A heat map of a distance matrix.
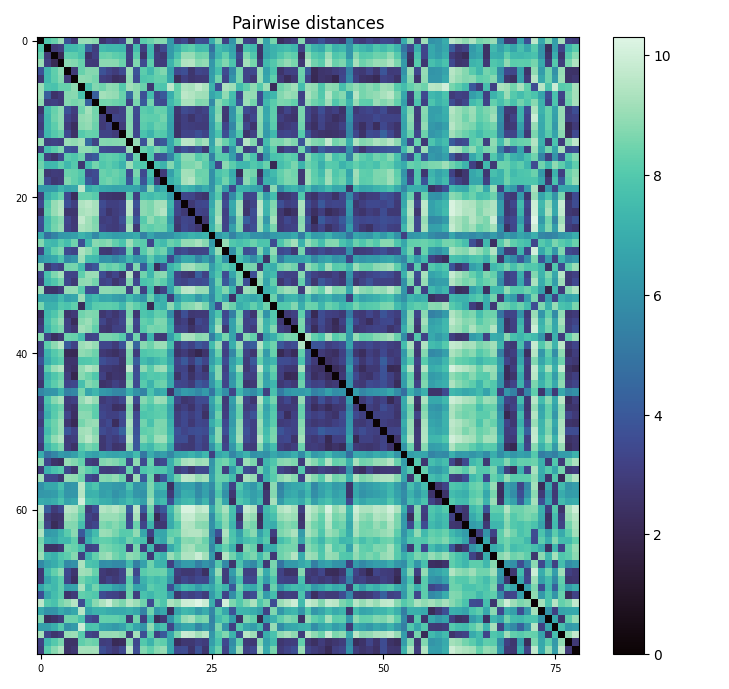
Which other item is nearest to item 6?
34
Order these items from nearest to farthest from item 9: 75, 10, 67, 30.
10, 30, 67, 75
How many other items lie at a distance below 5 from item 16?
7
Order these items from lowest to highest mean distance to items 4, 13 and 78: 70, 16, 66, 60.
70, 60, 16, 66
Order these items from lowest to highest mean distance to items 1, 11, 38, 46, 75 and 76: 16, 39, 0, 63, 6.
0, 39, 63, 16, 6
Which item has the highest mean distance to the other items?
72
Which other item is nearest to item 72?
66
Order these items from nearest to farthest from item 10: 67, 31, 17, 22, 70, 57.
22, 31, 67, 57, 70, 17
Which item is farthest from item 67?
6
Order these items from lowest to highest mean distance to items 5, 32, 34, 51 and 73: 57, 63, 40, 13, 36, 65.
40, 36, 57, 65, 63, 13
